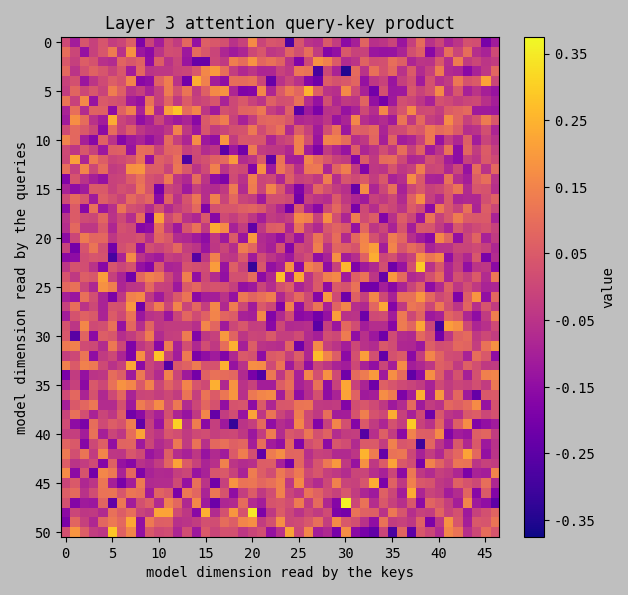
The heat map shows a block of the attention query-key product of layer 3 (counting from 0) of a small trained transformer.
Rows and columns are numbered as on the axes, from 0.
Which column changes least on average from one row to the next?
6
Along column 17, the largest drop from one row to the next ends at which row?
11
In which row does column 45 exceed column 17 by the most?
4
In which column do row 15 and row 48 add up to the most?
20
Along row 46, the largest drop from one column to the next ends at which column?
38
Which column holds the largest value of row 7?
12
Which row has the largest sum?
49
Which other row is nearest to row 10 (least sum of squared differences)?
45
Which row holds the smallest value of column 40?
29
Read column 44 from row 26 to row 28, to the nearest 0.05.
0.2 -0.05 -0.15
